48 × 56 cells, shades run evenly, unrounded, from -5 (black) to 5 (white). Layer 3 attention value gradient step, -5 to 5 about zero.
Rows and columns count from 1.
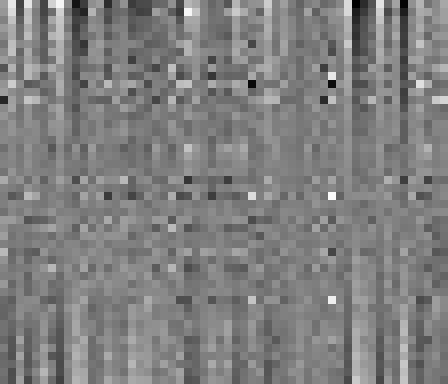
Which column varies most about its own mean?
51
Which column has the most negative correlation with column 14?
4
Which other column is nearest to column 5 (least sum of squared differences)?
35
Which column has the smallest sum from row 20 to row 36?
55
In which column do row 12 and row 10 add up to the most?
42
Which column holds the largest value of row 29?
22
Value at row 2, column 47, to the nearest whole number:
-1
